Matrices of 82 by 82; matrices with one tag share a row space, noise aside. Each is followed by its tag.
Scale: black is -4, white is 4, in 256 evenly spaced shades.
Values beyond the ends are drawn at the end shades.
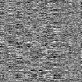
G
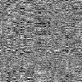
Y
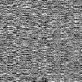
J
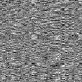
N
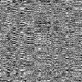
Y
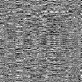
G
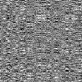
Y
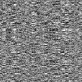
N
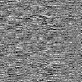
G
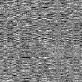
J
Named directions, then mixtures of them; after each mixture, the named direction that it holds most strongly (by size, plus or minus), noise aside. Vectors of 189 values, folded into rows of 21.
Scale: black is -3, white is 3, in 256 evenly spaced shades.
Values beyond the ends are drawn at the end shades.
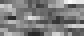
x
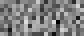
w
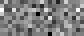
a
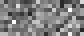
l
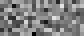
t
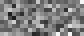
l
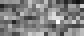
x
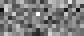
a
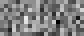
w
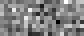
w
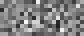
w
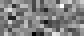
t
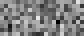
w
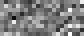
l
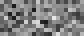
t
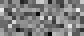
a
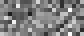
l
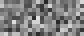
w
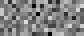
a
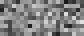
a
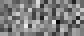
w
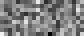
w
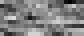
x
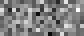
a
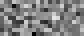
t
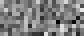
w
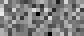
a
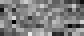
x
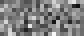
w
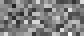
l
